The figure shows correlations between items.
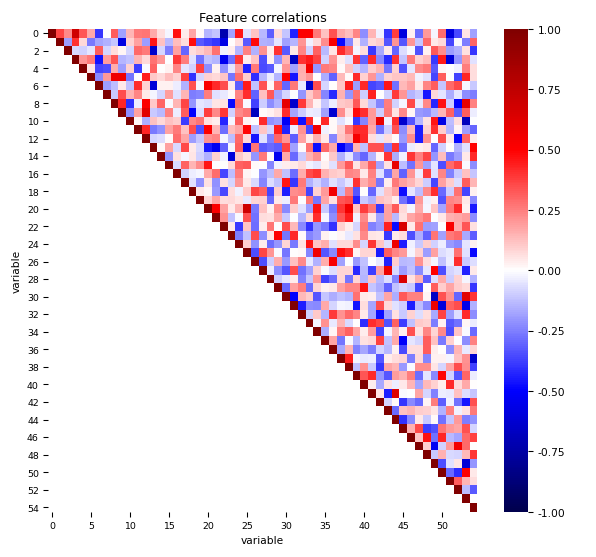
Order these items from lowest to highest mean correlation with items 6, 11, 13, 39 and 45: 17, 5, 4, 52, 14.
4, 14, 52, 5, 17
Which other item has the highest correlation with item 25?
20
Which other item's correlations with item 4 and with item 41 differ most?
7
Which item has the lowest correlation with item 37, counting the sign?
54
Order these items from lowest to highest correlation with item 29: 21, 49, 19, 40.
19, 21, 49, 40
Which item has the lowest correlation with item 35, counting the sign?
45
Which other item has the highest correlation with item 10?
42
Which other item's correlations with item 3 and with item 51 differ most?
0
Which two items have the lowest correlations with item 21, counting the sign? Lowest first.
13, 1
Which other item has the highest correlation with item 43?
27
